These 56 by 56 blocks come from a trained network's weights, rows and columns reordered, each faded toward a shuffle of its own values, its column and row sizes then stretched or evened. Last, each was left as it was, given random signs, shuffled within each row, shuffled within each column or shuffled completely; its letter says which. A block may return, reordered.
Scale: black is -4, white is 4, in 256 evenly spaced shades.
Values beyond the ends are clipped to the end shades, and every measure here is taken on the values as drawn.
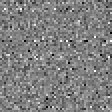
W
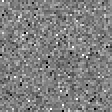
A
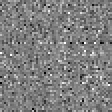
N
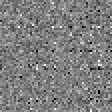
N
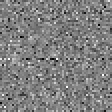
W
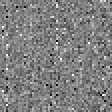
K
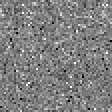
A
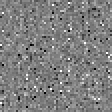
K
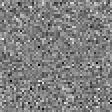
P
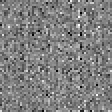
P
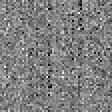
P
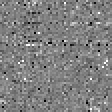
P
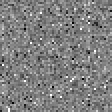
K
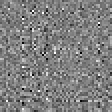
P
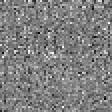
P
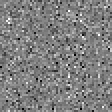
K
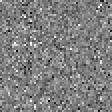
K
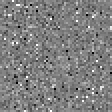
K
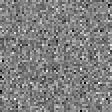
P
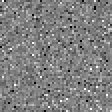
A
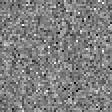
A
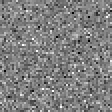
A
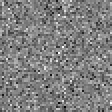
K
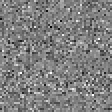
W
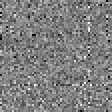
N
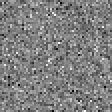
A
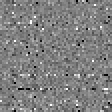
P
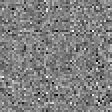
P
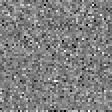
W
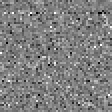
W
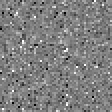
K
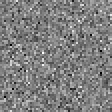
K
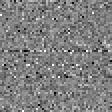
W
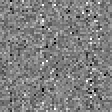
K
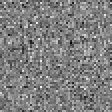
P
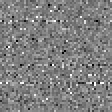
W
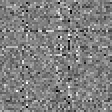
N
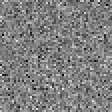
W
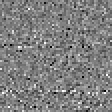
W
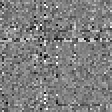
N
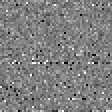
W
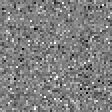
A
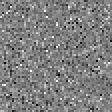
A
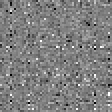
P
